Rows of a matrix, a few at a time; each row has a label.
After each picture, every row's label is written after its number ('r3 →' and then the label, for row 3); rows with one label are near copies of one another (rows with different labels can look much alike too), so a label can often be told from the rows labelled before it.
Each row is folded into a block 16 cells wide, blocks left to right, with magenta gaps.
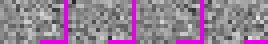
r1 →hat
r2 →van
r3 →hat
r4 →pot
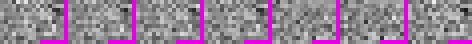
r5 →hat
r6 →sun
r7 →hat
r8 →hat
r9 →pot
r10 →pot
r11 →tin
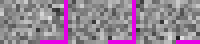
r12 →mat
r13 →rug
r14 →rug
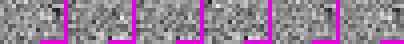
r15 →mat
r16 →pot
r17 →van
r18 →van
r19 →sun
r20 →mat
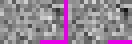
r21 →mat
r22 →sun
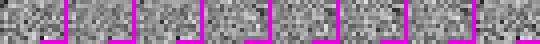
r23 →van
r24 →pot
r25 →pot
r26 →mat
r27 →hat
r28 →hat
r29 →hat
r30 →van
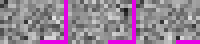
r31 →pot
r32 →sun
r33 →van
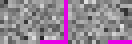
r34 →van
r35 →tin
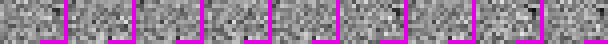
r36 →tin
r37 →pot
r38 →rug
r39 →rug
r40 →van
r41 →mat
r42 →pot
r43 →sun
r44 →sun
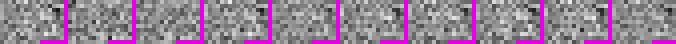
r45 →sun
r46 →van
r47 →pot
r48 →tin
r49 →tin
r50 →mat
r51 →tin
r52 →hat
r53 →mat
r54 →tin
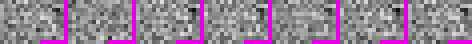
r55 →tin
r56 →rug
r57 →sun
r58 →sun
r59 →hat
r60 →mat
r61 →tin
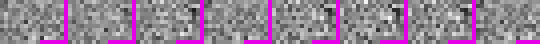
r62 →rug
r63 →tin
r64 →sun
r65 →van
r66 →mat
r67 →mat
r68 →mat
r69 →pot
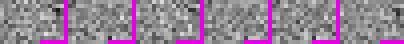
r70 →sun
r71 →van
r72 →hat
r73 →pot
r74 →van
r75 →mat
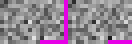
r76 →rug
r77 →rug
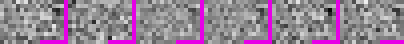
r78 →hat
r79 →rug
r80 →sun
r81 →mat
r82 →tin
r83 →tin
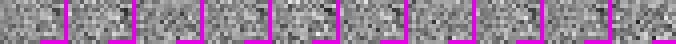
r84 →hat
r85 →mat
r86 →pot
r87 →tin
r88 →hat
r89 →mat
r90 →rug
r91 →mat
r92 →mat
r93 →pot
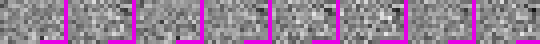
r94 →van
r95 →hat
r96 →pot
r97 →hat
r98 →hat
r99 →mat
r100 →hat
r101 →sun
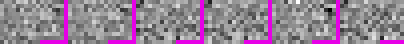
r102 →hat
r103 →hat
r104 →van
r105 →van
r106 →sun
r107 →van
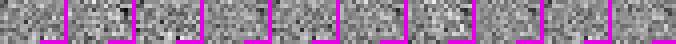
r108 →van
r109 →sun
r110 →van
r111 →tin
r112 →van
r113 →tin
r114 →hat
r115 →sun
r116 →van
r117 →hat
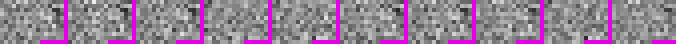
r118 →mat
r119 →sun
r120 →mat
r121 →van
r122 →pot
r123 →hat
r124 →mat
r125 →hat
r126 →van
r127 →tin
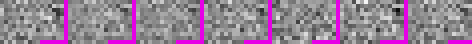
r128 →mat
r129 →hat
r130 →hat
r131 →tin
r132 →pot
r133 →tin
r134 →hat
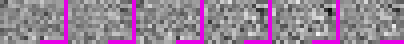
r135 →van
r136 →hat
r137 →van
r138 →mat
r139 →mat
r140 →hat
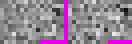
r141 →hat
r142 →mat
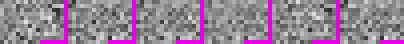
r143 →mat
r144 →van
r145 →pot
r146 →rug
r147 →tin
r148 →van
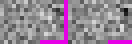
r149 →mat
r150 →sun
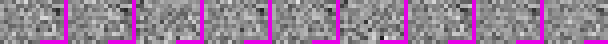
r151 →tin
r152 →hat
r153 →pot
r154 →tin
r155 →tin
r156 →van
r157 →hat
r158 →sun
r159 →hat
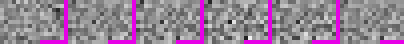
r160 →sun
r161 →pot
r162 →van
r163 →rug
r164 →pot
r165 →van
